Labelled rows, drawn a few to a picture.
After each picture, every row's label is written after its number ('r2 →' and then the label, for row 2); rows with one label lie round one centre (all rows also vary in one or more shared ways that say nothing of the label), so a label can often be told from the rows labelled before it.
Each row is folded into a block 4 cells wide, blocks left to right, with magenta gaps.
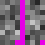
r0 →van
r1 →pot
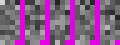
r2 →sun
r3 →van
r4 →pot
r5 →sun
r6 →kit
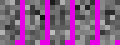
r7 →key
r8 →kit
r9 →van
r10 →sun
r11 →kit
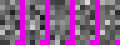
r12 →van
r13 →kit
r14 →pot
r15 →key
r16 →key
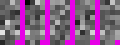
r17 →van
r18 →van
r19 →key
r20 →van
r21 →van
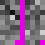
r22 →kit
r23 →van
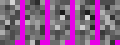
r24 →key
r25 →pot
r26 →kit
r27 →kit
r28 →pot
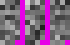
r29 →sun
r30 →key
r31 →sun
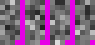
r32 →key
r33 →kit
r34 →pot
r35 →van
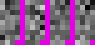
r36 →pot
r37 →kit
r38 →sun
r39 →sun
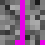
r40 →kit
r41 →pot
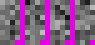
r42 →key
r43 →van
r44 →kit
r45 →pot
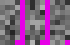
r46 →key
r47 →pot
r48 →sun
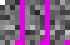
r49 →sun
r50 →kit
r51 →van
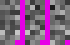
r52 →van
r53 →van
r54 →sun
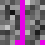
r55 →kit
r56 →key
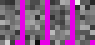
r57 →pot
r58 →pot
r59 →van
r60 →sun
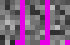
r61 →pot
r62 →kit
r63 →kit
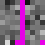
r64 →pot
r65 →van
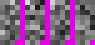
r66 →key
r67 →sun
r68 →key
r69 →kit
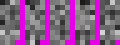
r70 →van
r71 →pot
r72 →key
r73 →pot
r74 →van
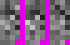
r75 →kit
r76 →kit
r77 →kit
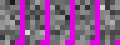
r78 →pot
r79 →van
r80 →kit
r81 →sun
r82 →pot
